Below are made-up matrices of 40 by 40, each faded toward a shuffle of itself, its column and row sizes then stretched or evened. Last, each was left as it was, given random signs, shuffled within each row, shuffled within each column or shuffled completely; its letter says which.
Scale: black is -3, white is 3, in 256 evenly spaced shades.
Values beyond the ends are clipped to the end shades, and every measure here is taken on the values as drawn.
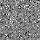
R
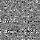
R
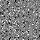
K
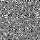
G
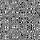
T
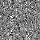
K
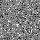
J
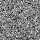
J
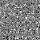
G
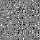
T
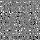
T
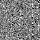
K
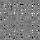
T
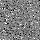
J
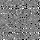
R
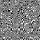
T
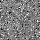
J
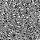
J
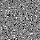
K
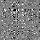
T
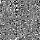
R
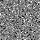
J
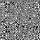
T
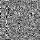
R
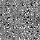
R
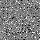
G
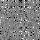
T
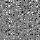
R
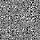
R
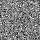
J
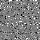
G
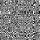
T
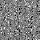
K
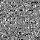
G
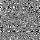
R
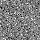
J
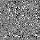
R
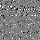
G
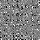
T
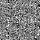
K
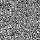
K
